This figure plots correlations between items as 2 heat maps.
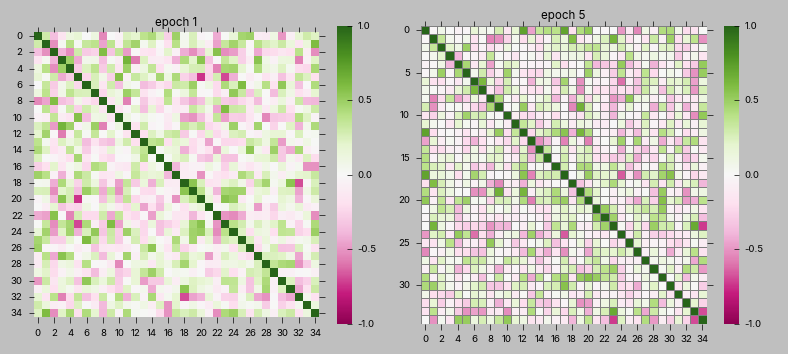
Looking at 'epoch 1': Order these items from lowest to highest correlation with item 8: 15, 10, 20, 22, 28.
20, 15, 28, 10, 22
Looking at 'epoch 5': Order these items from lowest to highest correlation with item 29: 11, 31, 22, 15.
11, 15, 31, 22
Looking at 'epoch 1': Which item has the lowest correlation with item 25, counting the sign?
22
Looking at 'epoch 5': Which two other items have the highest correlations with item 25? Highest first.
8, 3
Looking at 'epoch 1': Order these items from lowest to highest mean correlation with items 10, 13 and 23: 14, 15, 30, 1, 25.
30, 25, 15, 1, 14
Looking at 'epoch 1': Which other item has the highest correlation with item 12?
1
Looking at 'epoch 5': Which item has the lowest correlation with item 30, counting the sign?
26
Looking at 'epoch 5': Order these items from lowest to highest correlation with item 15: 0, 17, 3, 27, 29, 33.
33, 27, 29, 3, 17, 0
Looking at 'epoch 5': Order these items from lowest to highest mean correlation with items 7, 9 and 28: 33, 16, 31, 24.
24, 33, 16, 31
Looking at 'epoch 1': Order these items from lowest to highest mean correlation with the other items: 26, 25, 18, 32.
32, 26, 18, 25
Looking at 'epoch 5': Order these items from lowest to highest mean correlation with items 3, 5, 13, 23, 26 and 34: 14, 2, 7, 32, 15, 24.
14, 15, 7, 32, 2, 24
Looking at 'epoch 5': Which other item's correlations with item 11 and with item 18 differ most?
12
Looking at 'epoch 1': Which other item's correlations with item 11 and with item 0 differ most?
3
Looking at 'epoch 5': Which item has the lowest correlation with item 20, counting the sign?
13
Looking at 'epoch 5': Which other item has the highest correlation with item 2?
5
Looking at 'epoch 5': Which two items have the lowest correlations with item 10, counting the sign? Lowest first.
33, 23
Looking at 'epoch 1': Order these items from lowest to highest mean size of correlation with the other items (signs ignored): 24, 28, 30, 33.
33, 28, 30, 24
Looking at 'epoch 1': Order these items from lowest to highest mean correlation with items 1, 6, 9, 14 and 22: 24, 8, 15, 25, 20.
8, 15, 20, 24, 25
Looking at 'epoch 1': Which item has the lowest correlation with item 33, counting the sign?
16
